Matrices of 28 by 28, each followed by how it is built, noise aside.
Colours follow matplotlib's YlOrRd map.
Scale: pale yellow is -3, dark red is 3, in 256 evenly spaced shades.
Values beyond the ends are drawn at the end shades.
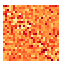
banded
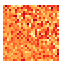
upper triangular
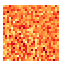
lower triangular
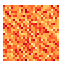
Toeplitz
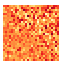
upper triangular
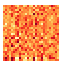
low rank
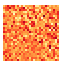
upper triangular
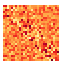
banded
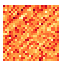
Hankel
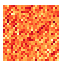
Hankel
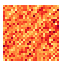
Hankel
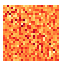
banded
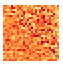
upper triangular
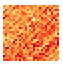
Hankel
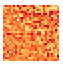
upper triangular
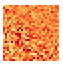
lower triangular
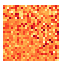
upper triangular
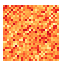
Hankel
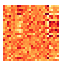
low rank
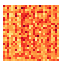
blocks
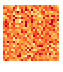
low rank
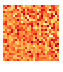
upper triangular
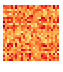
blocks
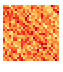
Toeplitz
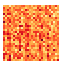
blocks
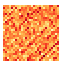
Hankel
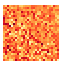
lower triangular
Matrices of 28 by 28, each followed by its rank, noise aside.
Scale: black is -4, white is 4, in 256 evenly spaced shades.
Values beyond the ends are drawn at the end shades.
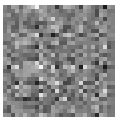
five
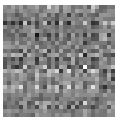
two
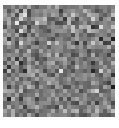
six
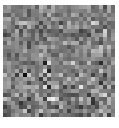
six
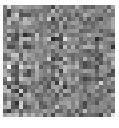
four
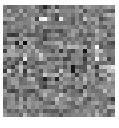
six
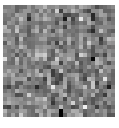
six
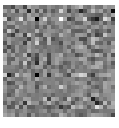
four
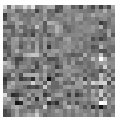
five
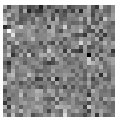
six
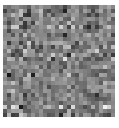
five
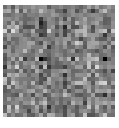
four
